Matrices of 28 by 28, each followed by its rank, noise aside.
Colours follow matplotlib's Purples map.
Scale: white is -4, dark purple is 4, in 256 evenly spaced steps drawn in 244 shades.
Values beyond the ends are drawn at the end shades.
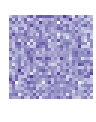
eight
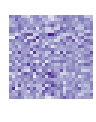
six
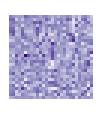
six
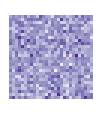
eight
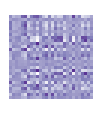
two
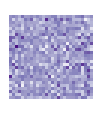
six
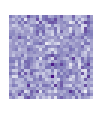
six
